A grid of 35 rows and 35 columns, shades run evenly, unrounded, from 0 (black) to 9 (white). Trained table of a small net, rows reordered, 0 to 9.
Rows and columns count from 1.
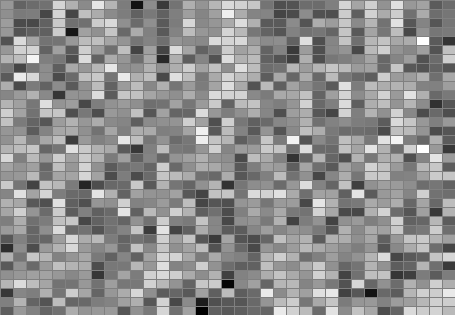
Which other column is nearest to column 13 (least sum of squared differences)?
22
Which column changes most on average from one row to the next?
6
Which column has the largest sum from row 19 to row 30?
13
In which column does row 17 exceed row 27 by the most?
17
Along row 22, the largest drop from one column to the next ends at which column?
29
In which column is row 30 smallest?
35
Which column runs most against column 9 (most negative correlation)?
30
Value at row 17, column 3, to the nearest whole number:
7
